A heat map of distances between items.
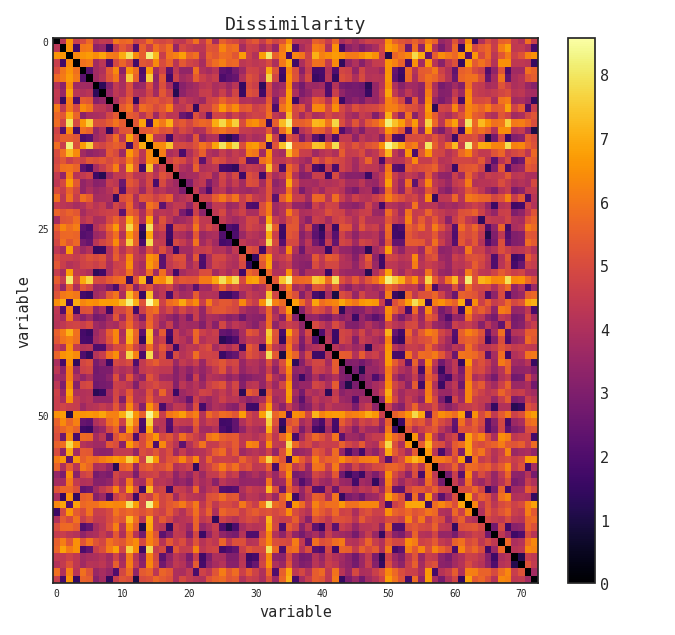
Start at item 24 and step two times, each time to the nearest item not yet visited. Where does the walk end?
38
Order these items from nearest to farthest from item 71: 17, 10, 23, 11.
23, 10, 17, 11
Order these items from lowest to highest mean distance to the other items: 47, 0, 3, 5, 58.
58, 47, 5, 3, 0
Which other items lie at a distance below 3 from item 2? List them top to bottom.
35, 50, 56, 62
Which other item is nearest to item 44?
46
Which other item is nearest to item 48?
59
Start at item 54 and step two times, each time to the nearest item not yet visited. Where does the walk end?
19
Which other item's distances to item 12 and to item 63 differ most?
72
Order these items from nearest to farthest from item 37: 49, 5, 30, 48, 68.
48, 49, 30, 5, 68
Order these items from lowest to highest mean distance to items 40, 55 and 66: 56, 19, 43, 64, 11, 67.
43, 19, 67, 64, 56, 11
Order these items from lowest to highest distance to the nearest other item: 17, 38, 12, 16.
12, 17, 16, 38
